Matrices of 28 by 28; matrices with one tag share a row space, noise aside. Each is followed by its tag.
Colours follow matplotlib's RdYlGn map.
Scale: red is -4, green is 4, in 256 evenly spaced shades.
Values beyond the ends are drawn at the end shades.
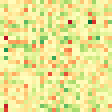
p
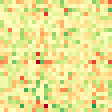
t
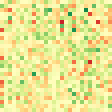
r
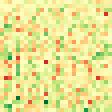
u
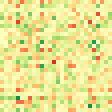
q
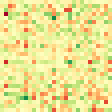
p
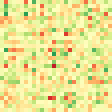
p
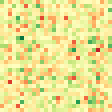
q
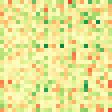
r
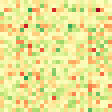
q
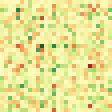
q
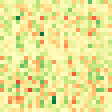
q
